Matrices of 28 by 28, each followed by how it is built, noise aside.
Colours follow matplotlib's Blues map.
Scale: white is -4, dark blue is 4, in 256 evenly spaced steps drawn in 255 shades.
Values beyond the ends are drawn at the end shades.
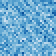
Toeplitz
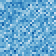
Hankel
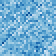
Hankel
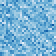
Toeplitz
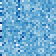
uneven columns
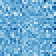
low rank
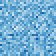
repeating columns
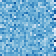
uneven columns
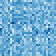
low rank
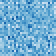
low rank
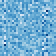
uneven columns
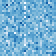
uneven columns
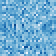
low rank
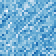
Hankel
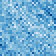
Toeplitz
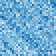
Toeplitz
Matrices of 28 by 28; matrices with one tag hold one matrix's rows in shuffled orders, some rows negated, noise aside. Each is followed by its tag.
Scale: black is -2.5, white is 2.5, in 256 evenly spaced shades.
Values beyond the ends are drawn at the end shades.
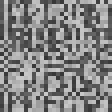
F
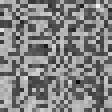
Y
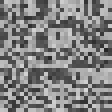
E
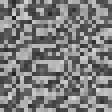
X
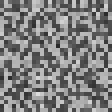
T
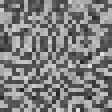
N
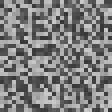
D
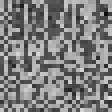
F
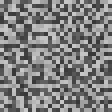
D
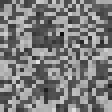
X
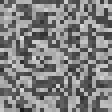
X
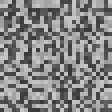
D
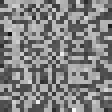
N
